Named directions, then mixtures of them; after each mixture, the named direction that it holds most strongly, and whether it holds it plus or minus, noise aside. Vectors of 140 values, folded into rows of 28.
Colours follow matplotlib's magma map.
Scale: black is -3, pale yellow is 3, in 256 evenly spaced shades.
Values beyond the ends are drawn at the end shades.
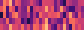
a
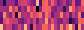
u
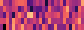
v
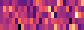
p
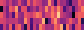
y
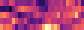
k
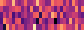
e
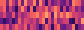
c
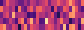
y, minus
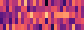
c, plus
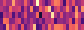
e, plus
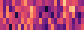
a, minus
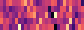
p, minus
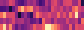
k, plus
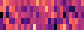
a, plus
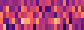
e, minus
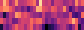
k, minus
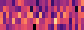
e, minus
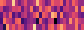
e, plus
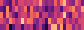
a, minus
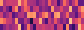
p, minus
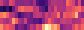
k, plus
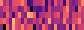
v, plus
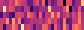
v, plus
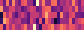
e, plus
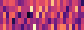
v, minus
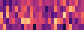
a, minus
